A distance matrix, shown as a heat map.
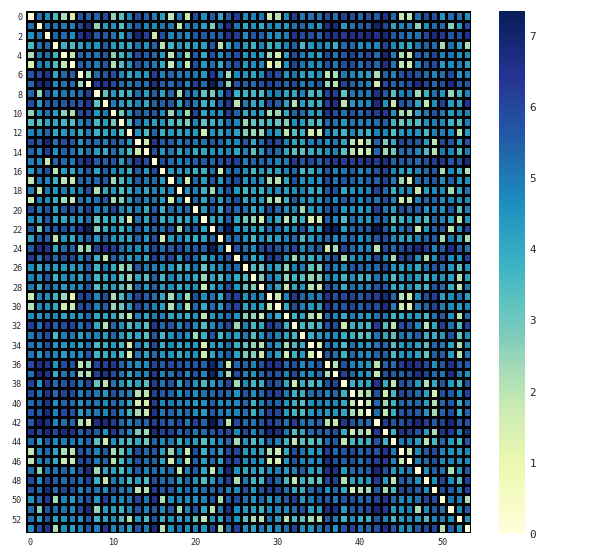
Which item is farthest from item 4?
43
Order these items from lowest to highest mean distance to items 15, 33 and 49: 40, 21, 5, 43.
40, 43, 21, 5
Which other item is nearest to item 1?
18
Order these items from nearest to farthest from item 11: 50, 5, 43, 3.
5, 3, 50, 43
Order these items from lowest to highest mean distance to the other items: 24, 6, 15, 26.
26, 6, 24, 15
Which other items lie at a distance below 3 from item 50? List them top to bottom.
3, 16, 23, 53
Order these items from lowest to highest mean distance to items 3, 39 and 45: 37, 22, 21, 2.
21, 37, 22, 2
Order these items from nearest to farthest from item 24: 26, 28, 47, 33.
33, 26, 28, 47
